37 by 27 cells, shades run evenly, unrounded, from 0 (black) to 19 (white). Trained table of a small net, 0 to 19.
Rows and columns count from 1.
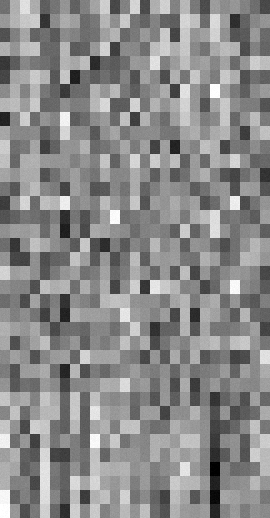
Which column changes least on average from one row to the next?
6
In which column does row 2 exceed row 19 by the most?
3
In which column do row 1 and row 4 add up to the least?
12
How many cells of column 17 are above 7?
32
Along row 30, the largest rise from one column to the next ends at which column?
10
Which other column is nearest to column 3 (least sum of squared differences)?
23
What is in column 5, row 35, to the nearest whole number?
17
